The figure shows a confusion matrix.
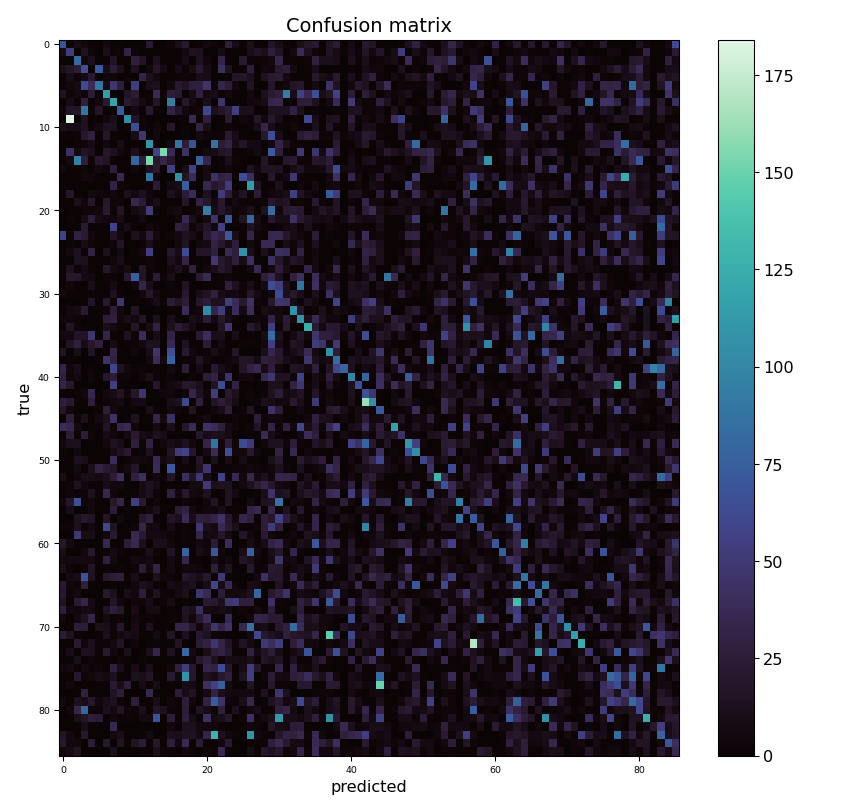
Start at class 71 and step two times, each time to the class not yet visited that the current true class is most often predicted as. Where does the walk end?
85
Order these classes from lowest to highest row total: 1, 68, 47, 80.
1, 47, 68, 80
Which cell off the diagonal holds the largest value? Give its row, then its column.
9, 1
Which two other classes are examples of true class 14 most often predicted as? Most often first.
12, 59
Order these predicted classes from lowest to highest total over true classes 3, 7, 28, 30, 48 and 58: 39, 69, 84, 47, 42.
39, 84, 47, 69, 42
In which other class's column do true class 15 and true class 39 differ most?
82
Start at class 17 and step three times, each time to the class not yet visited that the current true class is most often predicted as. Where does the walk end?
21
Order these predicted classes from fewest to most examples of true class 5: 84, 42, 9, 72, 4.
9, 42, 72, 4, 84
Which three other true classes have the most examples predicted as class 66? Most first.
73, 71, 70
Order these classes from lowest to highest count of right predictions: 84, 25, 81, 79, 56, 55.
56, 84, 79, 55, 25, 81
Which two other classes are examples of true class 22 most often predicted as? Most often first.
83, 7
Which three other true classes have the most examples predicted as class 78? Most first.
16, 12, 31
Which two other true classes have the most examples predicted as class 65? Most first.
35, 67
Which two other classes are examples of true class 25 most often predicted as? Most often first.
62, 57
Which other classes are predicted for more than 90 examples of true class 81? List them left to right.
30, 37, 67
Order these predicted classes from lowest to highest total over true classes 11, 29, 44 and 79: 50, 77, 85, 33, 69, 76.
50, 85, 76, 69, 77, 33
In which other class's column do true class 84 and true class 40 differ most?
48
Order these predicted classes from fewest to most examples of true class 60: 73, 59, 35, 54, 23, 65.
65, 59, 73, 23, 54, 35
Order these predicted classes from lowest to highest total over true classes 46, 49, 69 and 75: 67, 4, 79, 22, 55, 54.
55, 4, 79, 22, 54, 67
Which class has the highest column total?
63
